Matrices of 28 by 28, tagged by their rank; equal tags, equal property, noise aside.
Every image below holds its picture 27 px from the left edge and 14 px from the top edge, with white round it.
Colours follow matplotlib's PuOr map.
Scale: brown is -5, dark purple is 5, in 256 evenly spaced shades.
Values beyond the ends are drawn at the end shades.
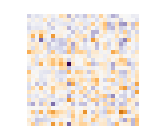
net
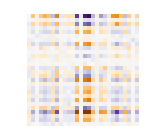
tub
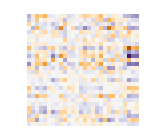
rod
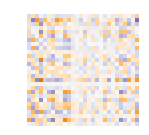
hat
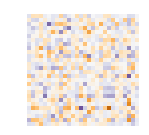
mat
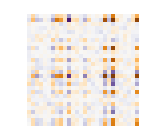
tub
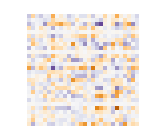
net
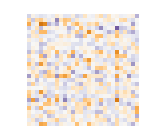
mat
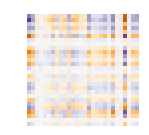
tub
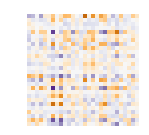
rod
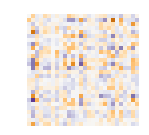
rod
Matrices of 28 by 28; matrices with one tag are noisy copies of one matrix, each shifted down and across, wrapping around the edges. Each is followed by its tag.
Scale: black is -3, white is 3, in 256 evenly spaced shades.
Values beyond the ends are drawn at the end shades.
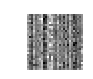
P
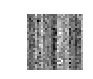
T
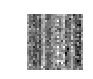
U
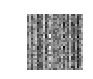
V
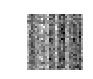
U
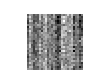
T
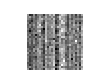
P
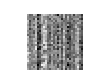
P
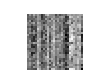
T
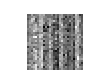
U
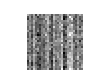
P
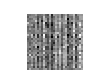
V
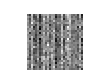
V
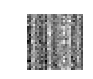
U
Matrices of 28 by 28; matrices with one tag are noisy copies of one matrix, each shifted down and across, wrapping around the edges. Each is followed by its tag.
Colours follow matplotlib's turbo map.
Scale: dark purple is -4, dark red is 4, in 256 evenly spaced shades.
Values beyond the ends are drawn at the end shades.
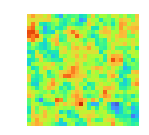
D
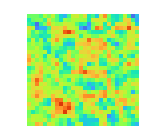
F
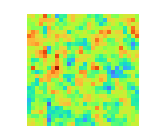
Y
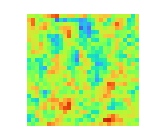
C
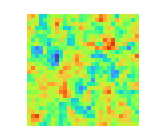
D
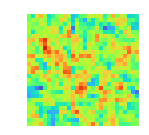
Y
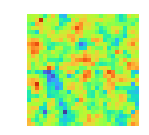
C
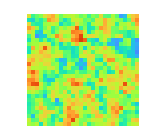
D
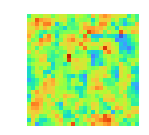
C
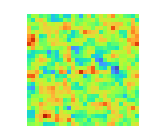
F
